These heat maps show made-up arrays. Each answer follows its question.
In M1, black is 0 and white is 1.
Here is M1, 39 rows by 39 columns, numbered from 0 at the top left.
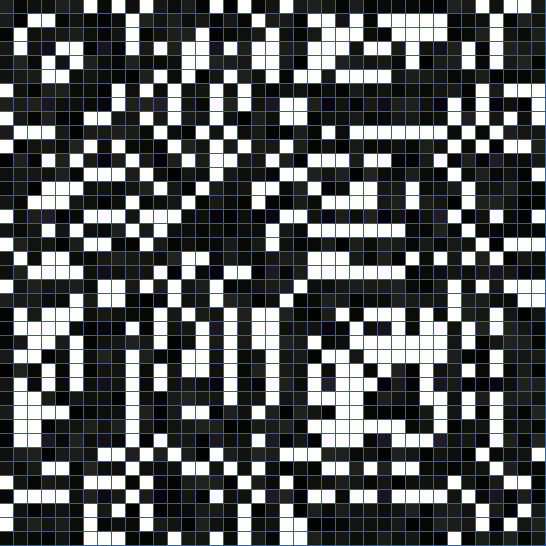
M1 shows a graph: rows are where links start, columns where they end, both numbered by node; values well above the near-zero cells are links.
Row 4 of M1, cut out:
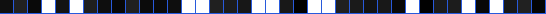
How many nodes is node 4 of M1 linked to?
11
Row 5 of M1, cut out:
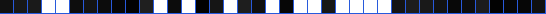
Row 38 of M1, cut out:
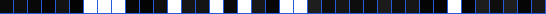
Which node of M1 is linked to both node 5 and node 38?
node 21
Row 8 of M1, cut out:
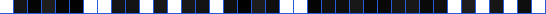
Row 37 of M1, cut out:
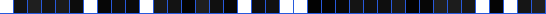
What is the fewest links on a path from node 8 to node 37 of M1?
2
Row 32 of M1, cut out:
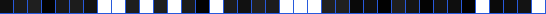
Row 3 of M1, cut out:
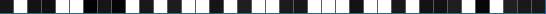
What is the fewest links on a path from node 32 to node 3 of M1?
2
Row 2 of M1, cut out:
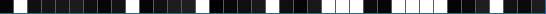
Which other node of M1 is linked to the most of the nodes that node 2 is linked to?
node 25
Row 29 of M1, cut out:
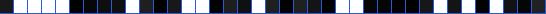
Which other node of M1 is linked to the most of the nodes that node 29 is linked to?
node 23
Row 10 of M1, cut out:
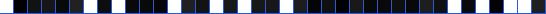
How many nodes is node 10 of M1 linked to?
11
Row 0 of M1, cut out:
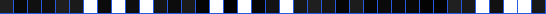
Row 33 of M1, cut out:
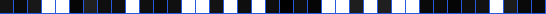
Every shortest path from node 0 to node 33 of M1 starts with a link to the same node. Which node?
node 15
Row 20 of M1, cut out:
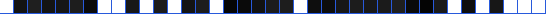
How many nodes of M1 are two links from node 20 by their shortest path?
6
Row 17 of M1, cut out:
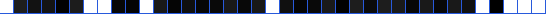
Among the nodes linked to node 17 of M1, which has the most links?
node 19
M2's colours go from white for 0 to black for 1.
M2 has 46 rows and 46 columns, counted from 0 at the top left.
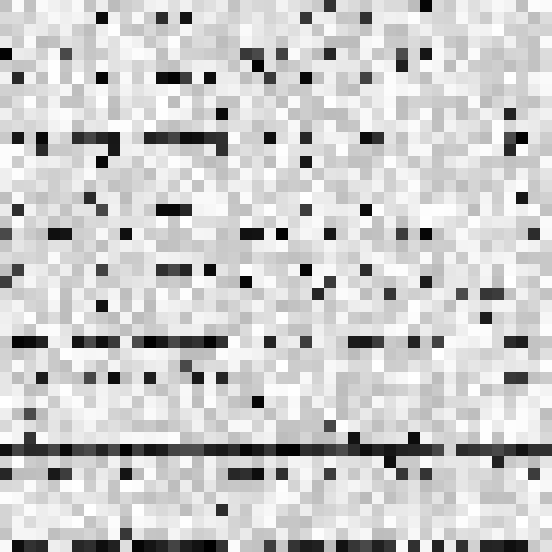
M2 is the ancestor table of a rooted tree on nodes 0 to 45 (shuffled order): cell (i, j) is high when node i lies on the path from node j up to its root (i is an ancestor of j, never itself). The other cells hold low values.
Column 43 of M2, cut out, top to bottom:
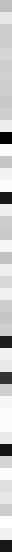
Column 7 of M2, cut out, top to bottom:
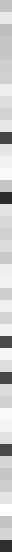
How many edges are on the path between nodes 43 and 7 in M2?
2
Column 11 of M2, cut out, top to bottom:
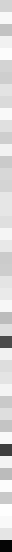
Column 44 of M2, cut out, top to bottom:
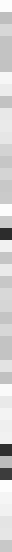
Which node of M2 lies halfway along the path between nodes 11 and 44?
37
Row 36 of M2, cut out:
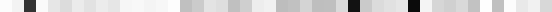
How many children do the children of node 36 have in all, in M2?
1
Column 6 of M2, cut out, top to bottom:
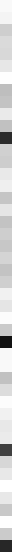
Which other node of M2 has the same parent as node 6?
31
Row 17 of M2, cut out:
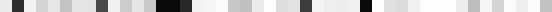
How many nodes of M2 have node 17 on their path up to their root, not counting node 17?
7
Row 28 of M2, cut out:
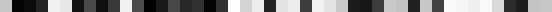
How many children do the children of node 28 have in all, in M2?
4
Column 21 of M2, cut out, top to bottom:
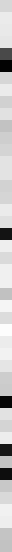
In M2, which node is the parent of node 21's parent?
5
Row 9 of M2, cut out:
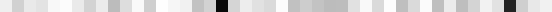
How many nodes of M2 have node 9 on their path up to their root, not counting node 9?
2
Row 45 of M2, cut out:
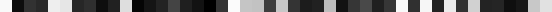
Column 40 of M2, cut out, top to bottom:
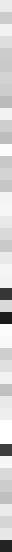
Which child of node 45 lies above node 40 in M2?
24
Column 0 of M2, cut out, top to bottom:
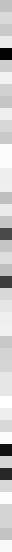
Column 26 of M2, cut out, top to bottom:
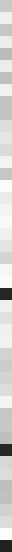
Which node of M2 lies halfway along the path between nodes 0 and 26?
39
